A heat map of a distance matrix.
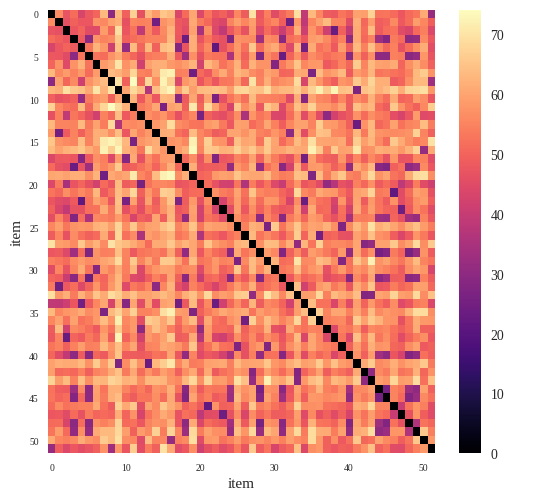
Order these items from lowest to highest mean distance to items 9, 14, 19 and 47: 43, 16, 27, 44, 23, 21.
23, 21, 44, 27, 43, 16
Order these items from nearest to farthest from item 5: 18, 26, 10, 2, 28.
28, 18, 2, 26, 10
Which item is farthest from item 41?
16
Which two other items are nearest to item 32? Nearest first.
1, 14
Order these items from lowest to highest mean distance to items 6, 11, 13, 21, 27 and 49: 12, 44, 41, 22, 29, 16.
44, 12, 41, 22, 29, 16
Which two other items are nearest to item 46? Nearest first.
21, 47
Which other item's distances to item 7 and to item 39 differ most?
19
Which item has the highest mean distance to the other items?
9
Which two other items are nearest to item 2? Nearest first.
38, 20
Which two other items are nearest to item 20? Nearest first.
12, 37
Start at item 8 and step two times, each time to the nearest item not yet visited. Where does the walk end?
51
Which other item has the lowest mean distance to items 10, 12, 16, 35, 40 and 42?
20
